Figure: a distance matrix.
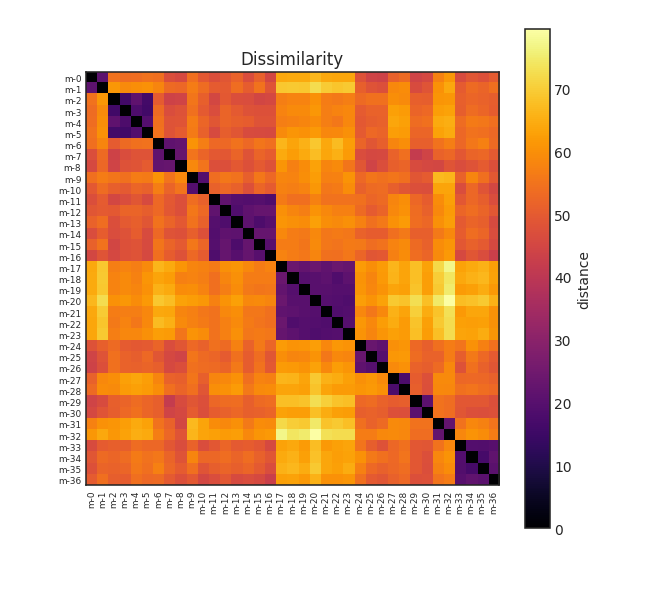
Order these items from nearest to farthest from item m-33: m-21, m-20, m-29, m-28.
m-29, m-28, m-21, m-20
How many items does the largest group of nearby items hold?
7
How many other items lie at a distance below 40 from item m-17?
6
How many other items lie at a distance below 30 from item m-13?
5
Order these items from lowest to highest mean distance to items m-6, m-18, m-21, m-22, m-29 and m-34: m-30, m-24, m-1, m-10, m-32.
m-30, m-10, m-24, m-1, m-32
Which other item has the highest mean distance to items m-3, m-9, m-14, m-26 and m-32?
m-20
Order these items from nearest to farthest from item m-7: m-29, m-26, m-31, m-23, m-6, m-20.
m-6, m-29, m-26, m-31, m-23, m-20
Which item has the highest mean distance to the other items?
m-32
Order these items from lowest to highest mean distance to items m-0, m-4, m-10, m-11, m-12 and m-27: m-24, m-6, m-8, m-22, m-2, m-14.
m-14, m-2, m-8, m-24, m-6, m-22
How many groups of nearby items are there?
11
